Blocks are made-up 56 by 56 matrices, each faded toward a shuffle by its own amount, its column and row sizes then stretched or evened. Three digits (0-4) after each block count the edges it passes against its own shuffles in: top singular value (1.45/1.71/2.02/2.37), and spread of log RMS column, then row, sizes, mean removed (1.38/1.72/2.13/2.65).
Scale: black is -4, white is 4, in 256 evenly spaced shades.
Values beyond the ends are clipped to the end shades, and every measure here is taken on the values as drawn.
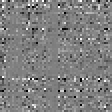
1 4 4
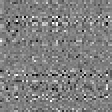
4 2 4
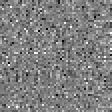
2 0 1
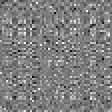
4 2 2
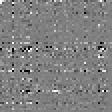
2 3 4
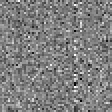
2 3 0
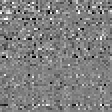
2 1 4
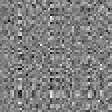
4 4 0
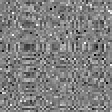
4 0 1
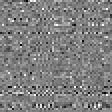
4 0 4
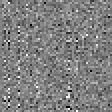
2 3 0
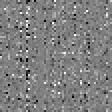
1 4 0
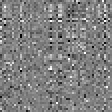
4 3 1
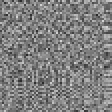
4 0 1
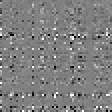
3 4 4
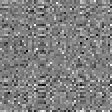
4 1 3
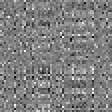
4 3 1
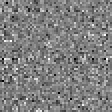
3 1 2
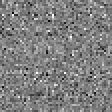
1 1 1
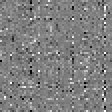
3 3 1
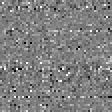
1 0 3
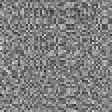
3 1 0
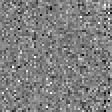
1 2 0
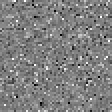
1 0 1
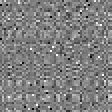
4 0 0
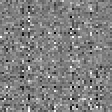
2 3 3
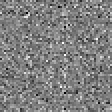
0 1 2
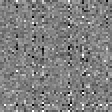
3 3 2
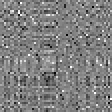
4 1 1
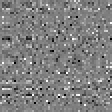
3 1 3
